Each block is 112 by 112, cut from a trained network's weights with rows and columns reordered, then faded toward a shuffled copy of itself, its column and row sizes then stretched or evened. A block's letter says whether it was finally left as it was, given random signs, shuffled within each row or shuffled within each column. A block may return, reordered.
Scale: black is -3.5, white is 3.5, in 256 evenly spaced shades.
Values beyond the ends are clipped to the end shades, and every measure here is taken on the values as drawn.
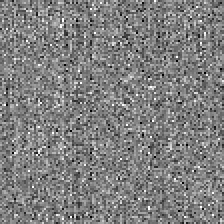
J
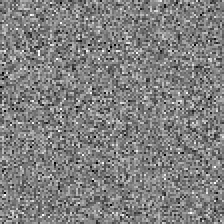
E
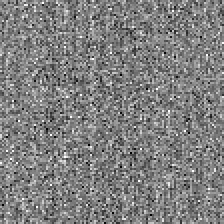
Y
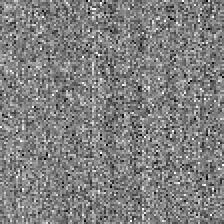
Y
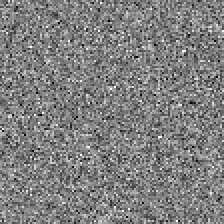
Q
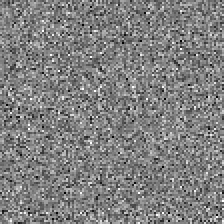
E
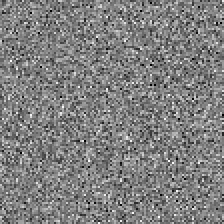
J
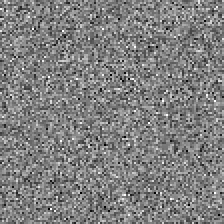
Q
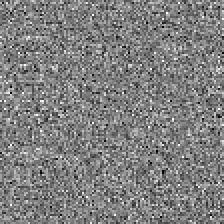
J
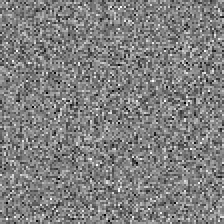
E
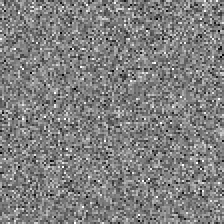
Q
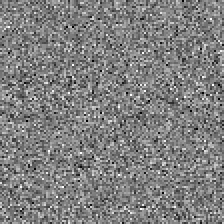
Q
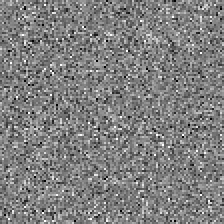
E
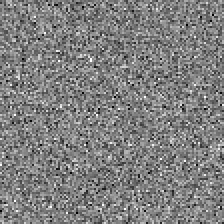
Q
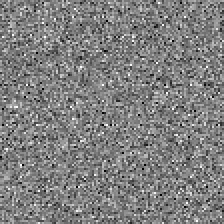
Q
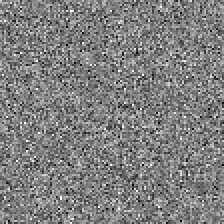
E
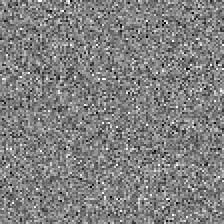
E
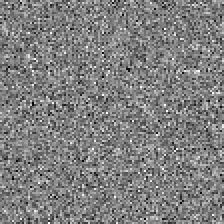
J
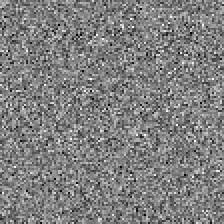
Q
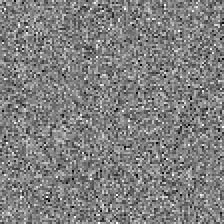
Y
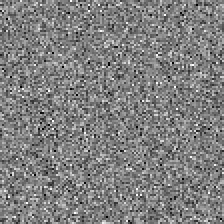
Q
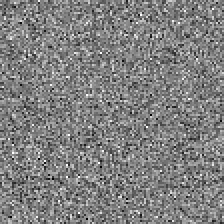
E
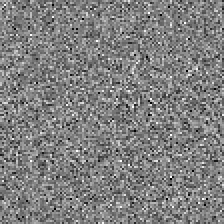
J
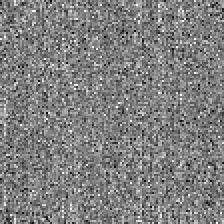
J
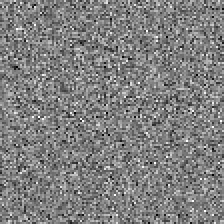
E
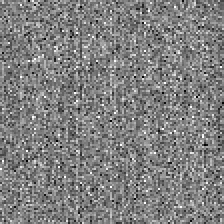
Y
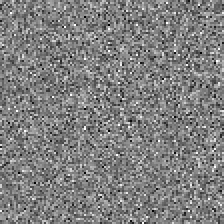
Y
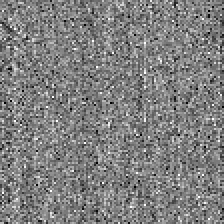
Y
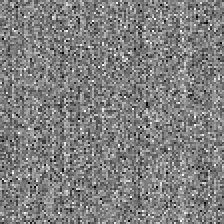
Y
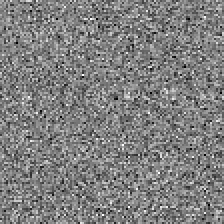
J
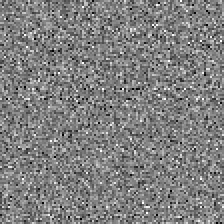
Q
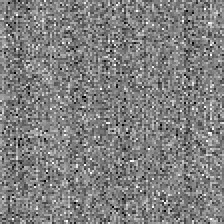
Y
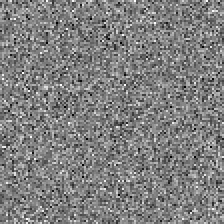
Y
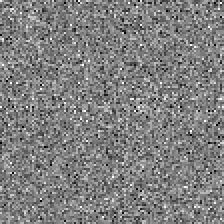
E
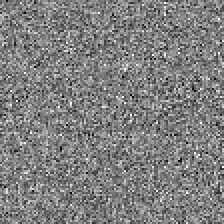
E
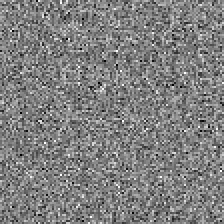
J
